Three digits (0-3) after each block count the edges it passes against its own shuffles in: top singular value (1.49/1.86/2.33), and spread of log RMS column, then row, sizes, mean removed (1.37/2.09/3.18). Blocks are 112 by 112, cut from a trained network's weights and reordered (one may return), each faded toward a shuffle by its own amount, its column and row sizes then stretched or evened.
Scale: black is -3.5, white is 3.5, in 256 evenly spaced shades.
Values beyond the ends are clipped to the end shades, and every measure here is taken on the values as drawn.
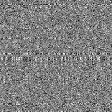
3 0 2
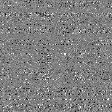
0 1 3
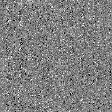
0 2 0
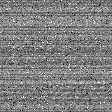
3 0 0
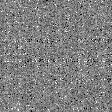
1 0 1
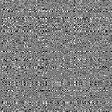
3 2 3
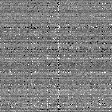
3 2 2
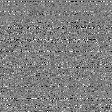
1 0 3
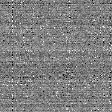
2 2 1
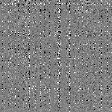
0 3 2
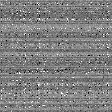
3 2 2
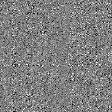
2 2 2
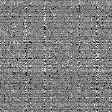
3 3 1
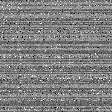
3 0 1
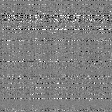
2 0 3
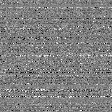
1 0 3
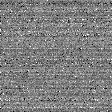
2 0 2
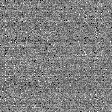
1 2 0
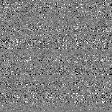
1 1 3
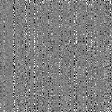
2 3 1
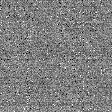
0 1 0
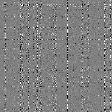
2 3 2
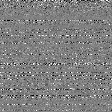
0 0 3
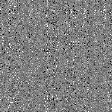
0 2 1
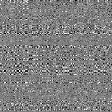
3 1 3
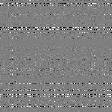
3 1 3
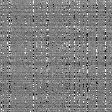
3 3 0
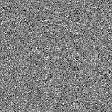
2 1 1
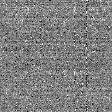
1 2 0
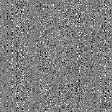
1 3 1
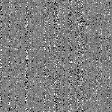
0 3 1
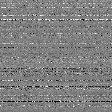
3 0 3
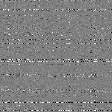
2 1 3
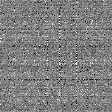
2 2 1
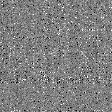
0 1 2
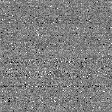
0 1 2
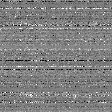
3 1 3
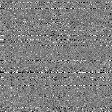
3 1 3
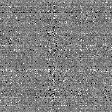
1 2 2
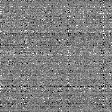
2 2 2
